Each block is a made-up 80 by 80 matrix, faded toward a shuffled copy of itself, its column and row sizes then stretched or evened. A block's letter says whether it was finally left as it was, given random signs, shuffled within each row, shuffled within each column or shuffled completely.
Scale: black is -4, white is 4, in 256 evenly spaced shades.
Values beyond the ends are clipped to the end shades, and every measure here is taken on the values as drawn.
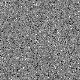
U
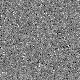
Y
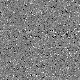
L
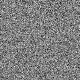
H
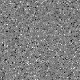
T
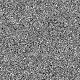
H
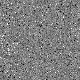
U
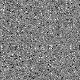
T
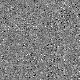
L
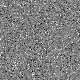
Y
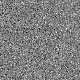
Y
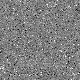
H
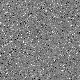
Y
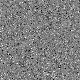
Y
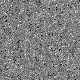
U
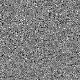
T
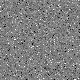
Y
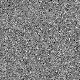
L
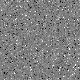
T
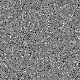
U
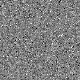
L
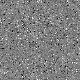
L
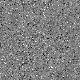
L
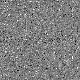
L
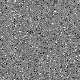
U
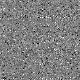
L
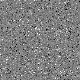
L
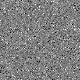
L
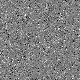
U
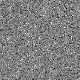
L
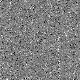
U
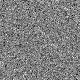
Y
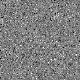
T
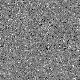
H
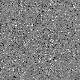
L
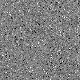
U
